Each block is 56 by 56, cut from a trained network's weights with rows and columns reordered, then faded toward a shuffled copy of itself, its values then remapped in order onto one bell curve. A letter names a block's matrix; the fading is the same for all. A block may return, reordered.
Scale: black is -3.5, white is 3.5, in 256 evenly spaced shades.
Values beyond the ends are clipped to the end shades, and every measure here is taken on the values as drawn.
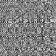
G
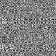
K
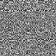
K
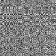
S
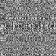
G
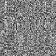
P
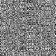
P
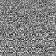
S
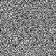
P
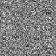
P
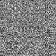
P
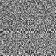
S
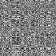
G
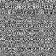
G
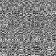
G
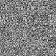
P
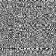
K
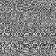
G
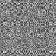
S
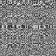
G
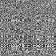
K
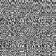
G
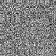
P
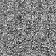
P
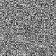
P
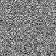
P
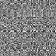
G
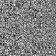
P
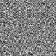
P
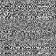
K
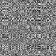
G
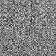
P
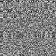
S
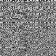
K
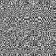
G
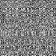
G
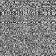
K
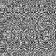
S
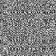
S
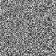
P
